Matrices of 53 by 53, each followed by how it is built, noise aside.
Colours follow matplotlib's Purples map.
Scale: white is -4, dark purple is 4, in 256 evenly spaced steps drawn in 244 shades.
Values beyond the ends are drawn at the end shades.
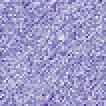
Hankel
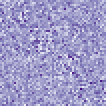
block diagonal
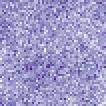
smooth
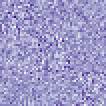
block diagonal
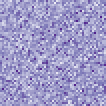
Hankel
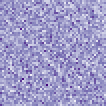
Toeplitz
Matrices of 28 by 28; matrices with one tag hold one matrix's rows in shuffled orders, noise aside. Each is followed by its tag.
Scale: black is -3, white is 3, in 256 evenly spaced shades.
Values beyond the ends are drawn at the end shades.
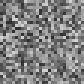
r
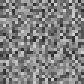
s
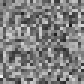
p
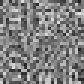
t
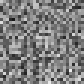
t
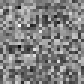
p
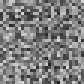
p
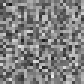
r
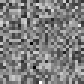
t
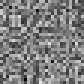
t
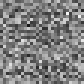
p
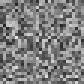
r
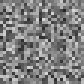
r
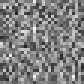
s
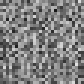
s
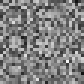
t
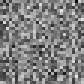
s
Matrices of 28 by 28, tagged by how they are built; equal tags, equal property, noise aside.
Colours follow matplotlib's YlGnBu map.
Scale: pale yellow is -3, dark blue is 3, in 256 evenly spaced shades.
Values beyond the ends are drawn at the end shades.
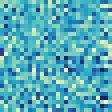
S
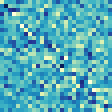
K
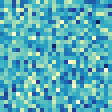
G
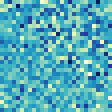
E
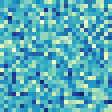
G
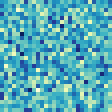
G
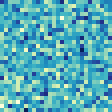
G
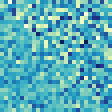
E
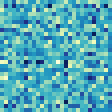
S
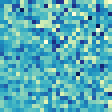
E
